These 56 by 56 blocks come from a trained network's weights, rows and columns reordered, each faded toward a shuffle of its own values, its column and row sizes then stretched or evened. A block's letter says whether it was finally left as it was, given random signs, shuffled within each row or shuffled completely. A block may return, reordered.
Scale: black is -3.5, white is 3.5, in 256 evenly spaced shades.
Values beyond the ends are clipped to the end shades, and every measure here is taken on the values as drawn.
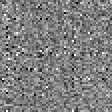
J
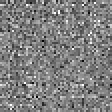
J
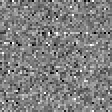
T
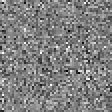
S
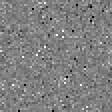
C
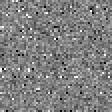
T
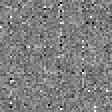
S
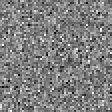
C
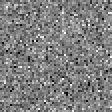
C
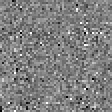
S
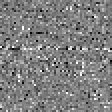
T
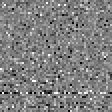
T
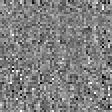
J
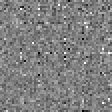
S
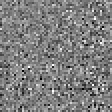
S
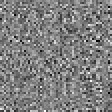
J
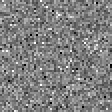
C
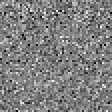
T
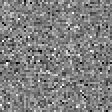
T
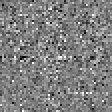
S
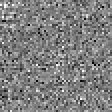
J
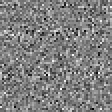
T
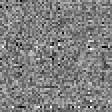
J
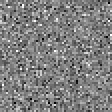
C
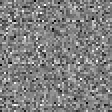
J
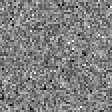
C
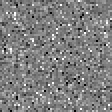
C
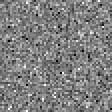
C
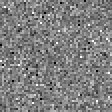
C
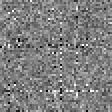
S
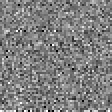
T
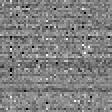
J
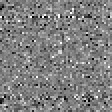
T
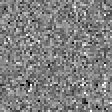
S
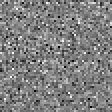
T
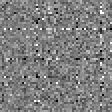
S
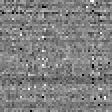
J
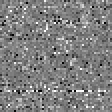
T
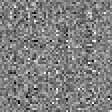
J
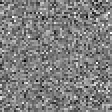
S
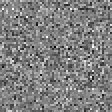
S
